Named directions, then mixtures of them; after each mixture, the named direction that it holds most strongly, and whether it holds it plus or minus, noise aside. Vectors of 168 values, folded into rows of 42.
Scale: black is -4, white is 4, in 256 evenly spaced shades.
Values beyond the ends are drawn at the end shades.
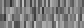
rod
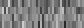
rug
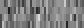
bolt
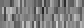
rod, plus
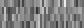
bolt, plus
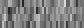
bolt, plus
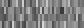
rug, minus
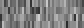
bolt, plus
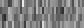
rod, plus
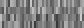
rod, minus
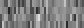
bolt, plus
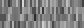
rod, plus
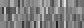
rug, minus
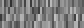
rod, plus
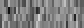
bolt, plus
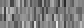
rod, plus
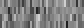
bolt, plus
